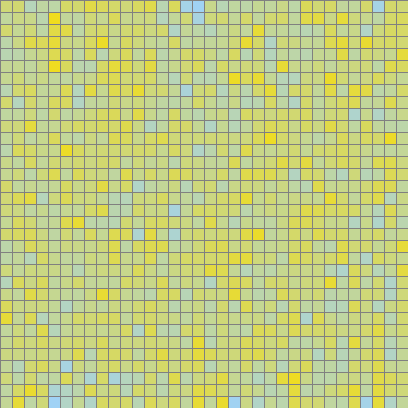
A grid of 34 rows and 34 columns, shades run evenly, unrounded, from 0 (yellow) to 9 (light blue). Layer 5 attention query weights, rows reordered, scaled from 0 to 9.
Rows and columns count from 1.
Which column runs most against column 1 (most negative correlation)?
4
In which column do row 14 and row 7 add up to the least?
20
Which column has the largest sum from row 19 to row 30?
33
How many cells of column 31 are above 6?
4
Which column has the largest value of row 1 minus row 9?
17
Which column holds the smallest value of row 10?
12
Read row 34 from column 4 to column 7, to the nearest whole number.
4 9 7 5
